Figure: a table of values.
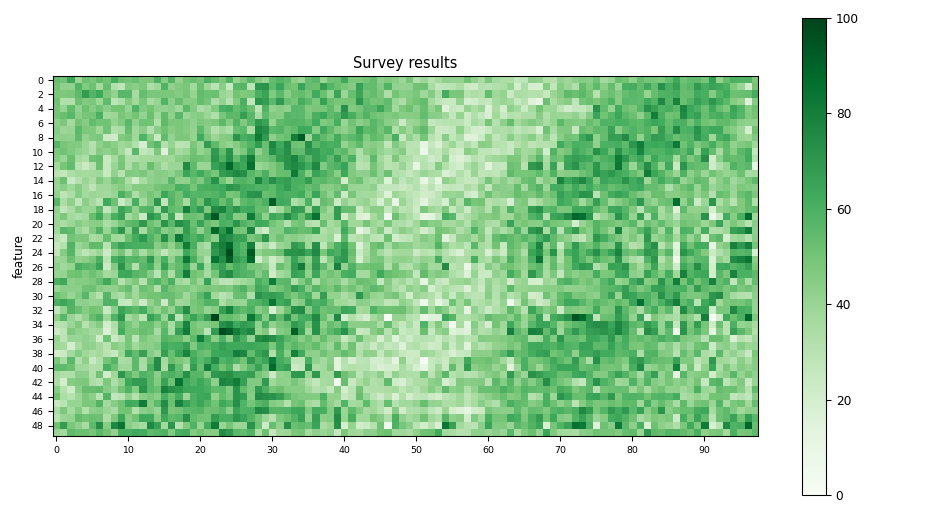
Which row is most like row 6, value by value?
29
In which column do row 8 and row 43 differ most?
34
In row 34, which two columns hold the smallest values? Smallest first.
55, 57
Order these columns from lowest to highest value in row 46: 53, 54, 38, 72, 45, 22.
53, 45, 54, 38, 22, 72
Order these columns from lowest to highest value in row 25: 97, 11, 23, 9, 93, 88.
93, 97, 88, 11, 9, 23
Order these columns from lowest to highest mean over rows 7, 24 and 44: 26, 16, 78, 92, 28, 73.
16, 92, 73, 78, 26, 28
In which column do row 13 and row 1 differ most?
24
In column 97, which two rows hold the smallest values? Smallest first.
12, 24
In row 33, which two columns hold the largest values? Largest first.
22, 72
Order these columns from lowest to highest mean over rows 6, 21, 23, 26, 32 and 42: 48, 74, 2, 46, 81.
48, 46, 81, 2, 74
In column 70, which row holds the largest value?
14
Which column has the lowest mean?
57
